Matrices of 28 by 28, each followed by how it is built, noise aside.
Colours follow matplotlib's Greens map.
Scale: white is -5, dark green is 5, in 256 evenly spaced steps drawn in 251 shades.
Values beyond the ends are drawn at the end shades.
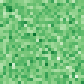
diagonal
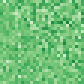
upper triangular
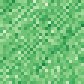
Hankel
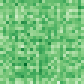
blocks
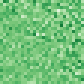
upper triangular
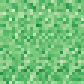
repeating columns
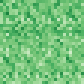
repeating columns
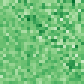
upper triangular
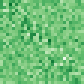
banded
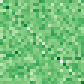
diagonal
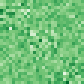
block diagonal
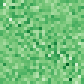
banded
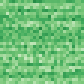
blocks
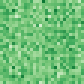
blocks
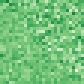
upper triangular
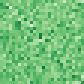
banded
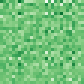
low rank
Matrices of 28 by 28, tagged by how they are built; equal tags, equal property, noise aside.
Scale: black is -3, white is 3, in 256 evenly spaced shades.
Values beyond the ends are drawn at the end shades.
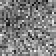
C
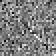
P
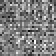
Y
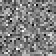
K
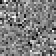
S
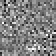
S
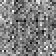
C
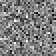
K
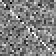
P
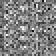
K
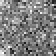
C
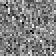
P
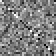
P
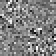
S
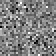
S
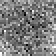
C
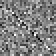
P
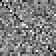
P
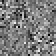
S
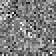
S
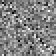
P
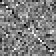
P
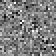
S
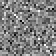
P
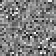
S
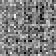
Y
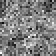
C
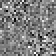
S
